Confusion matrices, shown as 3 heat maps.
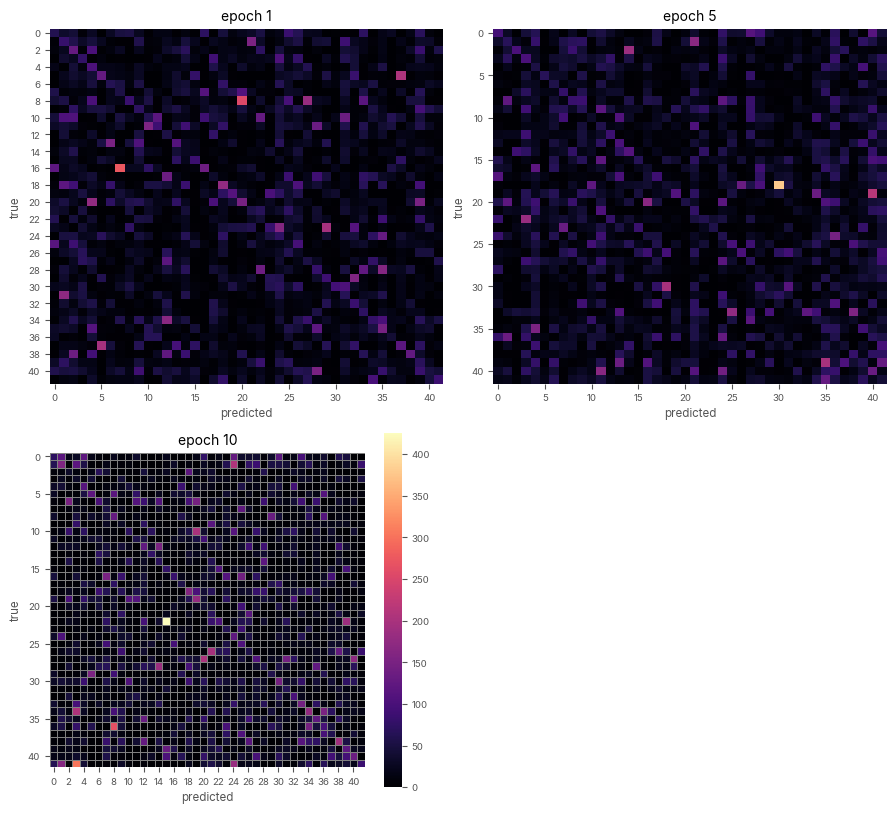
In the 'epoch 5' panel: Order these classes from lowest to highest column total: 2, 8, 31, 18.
2, 18, 31, 8
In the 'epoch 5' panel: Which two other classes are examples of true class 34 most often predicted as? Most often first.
27, 10
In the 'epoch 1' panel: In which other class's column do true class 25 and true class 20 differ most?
4
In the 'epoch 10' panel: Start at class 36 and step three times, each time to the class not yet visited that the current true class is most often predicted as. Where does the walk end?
5
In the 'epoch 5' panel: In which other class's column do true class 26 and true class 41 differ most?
35
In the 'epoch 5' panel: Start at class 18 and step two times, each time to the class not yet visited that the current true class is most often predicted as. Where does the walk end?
31
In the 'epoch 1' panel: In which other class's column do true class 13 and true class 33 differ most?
6
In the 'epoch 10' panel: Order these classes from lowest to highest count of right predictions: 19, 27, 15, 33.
15, 27, 33, 19
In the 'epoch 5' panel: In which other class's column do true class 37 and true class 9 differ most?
11
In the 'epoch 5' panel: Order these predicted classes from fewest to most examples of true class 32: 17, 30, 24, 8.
8, 30, 24, 17
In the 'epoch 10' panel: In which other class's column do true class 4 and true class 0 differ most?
24
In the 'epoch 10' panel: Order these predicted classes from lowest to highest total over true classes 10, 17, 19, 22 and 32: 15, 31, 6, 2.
6, 31, 2, 15
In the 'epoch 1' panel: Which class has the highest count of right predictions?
18
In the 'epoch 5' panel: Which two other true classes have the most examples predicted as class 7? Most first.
23, 10
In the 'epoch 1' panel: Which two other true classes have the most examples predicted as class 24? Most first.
23, 3
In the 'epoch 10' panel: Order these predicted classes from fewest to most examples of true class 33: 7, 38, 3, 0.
7, 0, 38, 3
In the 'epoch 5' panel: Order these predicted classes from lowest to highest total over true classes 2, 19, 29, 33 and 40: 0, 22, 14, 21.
0, 22, 14, 21
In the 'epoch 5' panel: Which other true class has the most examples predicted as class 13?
39
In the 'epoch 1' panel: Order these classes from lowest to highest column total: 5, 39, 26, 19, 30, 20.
30, 19, 5, 20, 26, 39
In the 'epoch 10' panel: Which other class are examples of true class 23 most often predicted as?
25
